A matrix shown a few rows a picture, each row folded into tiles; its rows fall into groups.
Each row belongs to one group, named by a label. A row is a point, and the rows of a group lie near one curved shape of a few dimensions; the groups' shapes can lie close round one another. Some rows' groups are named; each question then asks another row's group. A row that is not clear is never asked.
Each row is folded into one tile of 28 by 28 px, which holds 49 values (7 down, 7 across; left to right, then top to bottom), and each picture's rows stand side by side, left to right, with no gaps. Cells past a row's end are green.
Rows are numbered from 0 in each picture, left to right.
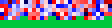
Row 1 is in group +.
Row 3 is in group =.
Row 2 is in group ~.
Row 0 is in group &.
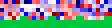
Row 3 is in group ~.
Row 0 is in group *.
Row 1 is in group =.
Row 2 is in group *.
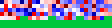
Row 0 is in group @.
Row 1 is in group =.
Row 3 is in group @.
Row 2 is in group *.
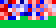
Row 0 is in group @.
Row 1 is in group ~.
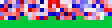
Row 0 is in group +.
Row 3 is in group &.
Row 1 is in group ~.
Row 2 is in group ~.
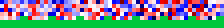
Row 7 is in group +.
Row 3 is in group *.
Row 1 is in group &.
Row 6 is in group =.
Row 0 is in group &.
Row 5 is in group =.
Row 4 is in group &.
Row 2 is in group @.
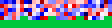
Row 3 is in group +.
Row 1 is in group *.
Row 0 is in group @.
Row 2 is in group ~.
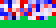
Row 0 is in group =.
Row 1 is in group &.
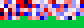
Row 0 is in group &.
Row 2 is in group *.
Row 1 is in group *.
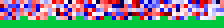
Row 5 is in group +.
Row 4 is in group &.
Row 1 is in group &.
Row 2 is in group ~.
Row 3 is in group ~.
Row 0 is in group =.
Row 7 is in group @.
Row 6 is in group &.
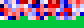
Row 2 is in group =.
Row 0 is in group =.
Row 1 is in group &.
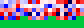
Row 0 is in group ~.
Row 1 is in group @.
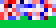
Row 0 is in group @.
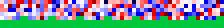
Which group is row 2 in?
=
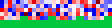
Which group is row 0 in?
=
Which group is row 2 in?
~
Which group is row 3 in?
~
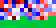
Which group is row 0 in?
*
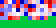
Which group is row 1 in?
~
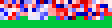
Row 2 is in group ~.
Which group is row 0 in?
*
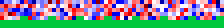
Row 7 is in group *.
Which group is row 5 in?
@
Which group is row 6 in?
*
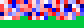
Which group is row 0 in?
&
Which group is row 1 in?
~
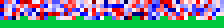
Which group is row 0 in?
=
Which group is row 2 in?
~
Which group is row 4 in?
~
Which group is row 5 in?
=
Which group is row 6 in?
=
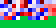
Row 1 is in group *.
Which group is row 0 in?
&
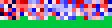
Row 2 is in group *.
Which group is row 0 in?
~
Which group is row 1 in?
~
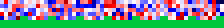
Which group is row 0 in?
~
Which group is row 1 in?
*
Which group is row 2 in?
@
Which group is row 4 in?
~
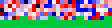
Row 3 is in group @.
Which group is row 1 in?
@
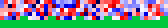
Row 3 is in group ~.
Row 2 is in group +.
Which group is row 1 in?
&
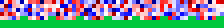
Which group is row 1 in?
~
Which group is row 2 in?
&
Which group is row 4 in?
*
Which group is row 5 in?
~
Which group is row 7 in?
~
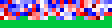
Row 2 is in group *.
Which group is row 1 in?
&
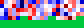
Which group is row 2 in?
*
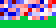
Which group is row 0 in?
*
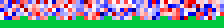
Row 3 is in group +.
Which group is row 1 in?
&
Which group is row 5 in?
*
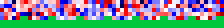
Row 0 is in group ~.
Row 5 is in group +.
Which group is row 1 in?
~
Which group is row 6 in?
*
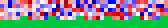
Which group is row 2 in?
@
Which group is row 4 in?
&
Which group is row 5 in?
~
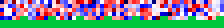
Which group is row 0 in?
*
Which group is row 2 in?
=
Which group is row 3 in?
&
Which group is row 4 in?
~
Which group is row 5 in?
~
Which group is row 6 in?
&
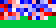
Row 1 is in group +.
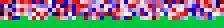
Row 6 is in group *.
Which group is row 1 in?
*
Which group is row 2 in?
&
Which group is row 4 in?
~
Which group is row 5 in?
*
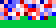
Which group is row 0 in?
+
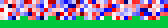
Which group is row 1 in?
=
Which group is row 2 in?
+
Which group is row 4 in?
~
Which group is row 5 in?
*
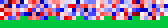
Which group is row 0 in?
@
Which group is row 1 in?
~
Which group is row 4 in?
+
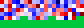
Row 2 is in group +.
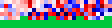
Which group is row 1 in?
~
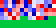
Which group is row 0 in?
*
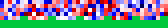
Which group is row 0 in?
=
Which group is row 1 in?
@
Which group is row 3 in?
&
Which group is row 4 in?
~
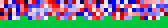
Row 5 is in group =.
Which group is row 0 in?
&
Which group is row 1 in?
&
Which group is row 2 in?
&
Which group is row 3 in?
*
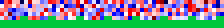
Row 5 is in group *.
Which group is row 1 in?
*
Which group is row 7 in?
@
